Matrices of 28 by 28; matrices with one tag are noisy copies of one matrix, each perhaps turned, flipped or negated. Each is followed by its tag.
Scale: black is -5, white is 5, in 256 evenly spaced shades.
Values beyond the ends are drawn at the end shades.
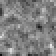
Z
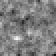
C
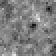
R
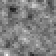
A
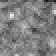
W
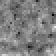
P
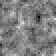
C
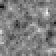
A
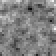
P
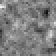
A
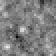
R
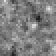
R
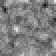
Z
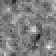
R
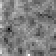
P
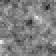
R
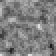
Z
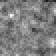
W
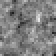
C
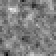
A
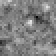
R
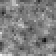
W
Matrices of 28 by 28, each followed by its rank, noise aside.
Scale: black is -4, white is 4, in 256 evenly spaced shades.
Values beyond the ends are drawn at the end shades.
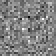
six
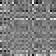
two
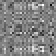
three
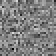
six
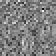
eight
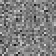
eight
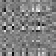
two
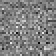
six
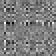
two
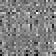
four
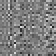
four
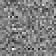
six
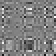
two
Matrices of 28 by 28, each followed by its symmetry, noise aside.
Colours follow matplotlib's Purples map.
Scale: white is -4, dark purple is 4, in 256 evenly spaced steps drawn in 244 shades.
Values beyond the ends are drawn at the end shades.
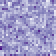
antisymmetric.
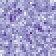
symmetric.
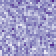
antisymmetric.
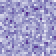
mirrored top to bottom.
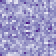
mirrored top to bottom.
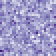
antisymmetric.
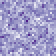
same after a half turn.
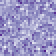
symmetric.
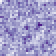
symmetric.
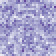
mirrored left to right.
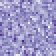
same after a half turn.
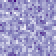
mirrored top to bottom.
